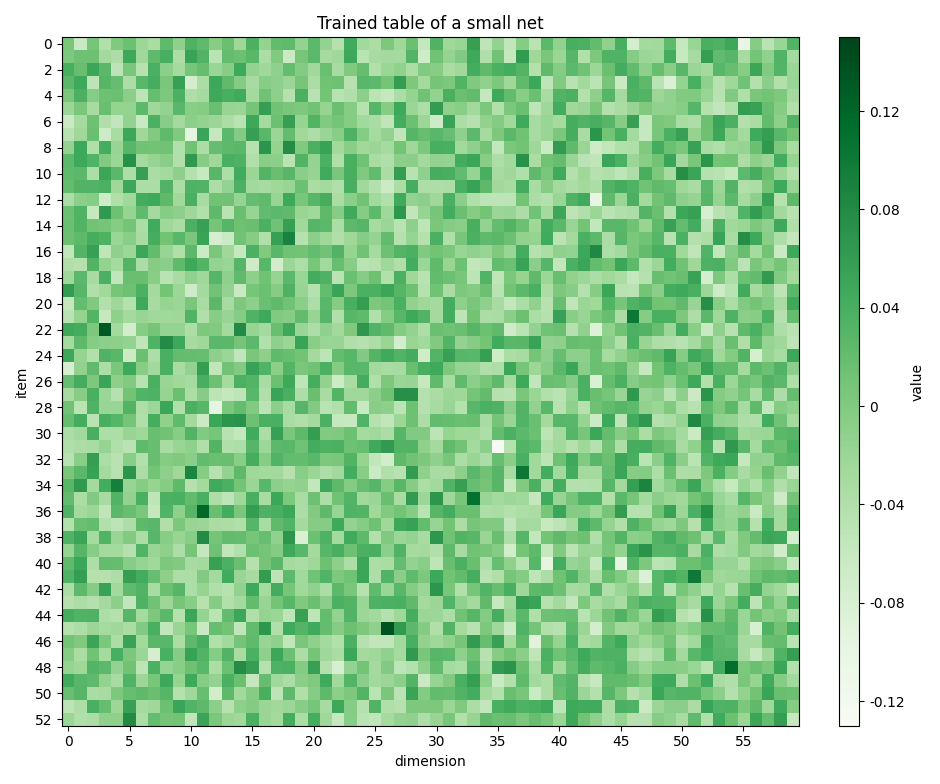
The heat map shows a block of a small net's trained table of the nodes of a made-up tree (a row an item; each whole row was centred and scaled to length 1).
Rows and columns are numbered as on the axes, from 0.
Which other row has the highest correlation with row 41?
50
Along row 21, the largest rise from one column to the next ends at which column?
46
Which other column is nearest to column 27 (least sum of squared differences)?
6
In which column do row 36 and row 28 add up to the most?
11
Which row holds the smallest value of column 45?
40
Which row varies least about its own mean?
2
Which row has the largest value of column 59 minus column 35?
31
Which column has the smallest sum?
29
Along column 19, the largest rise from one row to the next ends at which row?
39
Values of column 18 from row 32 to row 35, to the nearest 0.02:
0.02 -0.04 -0.02 0
